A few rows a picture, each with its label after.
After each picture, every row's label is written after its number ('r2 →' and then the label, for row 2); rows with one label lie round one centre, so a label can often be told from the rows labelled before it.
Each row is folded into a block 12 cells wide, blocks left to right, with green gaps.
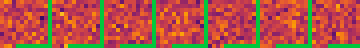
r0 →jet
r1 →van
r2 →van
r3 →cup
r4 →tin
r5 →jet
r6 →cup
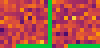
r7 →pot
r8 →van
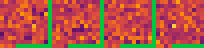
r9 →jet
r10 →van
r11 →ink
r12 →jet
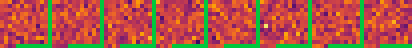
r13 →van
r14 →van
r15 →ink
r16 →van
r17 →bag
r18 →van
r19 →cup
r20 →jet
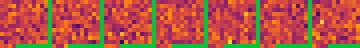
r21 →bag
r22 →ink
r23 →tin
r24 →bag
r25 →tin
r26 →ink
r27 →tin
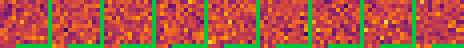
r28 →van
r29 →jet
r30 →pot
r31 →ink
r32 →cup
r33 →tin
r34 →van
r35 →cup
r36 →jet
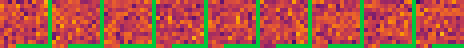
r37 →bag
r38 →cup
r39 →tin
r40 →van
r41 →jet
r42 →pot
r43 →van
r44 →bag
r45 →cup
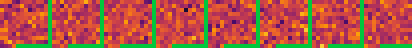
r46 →van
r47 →tin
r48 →cup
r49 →van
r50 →pot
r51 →tin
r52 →ink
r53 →jet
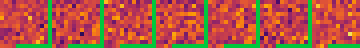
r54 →jet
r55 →pot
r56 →van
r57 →pot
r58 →pot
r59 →ink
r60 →bag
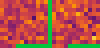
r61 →van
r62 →jet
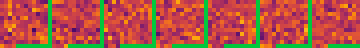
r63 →ink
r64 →van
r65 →cup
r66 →jet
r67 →pot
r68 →jet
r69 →ink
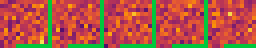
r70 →pot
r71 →van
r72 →pot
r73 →pot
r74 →ink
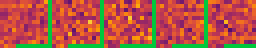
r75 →tin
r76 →tin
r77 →ink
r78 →pot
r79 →van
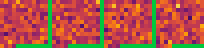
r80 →jet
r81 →bag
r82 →ink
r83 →tin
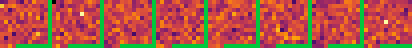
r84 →bag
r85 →cup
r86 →pot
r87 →jet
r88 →jet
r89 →van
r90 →pot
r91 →cup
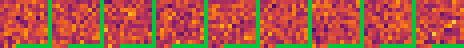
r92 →pot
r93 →ink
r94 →cup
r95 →tin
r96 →ink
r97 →ink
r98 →bag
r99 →pot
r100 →tin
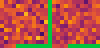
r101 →van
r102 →van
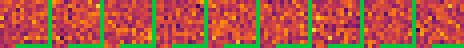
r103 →van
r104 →van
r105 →ink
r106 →bag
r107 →ink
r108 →pot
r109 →cup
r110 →cup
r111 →pot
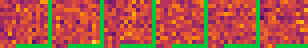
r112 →bag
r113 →pot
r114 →cup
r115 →van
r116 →tin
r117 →tin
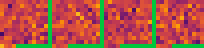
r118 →jet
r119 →jet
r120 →van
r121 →ink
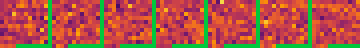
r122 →jet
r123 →tin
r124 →ink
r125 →pot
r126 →cup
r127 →jet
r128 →bag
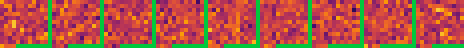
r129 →ink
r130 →tin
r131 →van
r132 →cup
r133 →cup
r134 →tin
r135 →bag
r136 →jet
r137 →cup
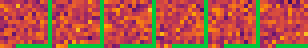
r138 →bag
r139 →tin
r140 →van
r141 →bag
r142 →ink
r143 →bag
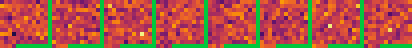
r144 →bag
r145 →bag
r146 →ink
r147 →cup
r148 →pot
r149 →jet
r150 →jet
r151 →tin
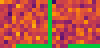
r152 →van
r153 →cup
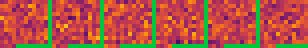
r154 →ink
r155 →ink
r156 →bag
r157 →ink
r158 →pot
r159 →tin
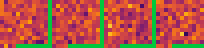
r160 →cup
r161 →tin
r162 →ink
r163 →pot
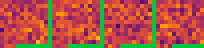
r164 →pot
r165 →ink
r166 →bag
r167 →ink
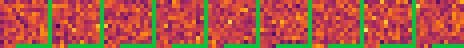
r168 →pot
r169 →bag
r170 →bag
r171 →jet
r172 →cup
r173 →van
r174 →bag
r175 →cup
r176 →bag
